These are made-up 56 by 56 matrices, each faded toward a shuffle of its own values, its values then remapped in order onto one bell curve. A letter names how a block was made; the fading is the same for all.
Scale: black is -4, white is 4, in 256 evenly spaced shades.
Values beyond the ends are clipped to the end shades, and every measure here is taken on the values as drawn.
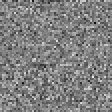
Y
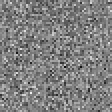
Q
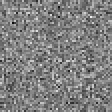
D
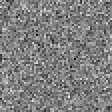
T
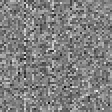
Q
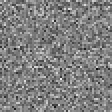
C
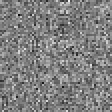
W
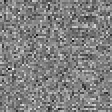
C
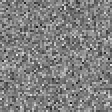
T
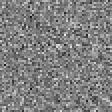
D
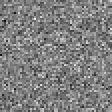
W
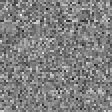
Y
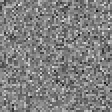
Q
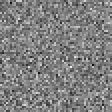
D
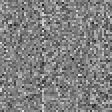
Q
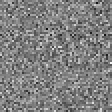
D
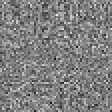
W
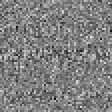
D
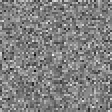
C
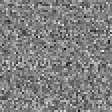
Y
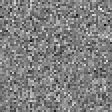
Q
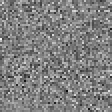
Y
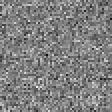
D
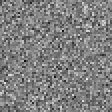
T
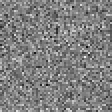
D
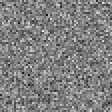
T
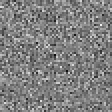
D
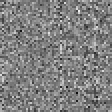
Q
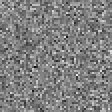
C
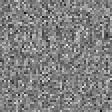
C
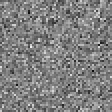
W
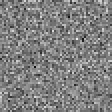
D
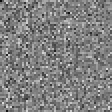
Q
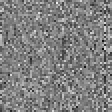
Q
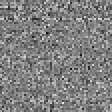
Y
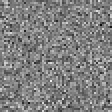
C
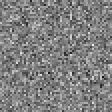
D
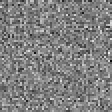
D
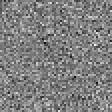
C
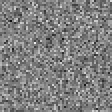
T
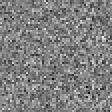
C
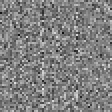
Q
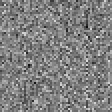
Q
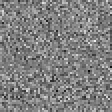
Y
